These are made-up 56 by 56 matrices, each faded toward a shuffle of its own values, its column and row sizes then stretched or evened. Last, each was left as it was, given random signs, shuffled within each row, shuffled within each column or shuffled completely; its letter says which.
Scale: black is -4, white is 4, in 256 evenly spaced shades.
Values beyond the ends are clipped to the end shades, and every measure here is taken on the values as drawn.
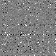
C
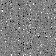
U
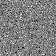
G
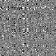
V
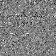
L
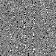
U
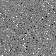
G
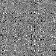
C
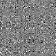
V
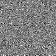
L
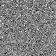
G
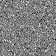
G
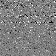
L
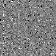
C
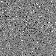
L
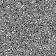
G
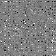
V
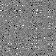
V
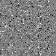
U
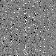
U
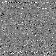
L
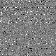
L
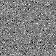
L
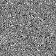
L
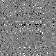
V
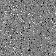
U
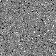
G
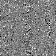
U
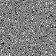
U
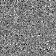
L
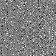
U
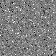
G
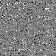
L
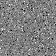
G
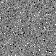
G
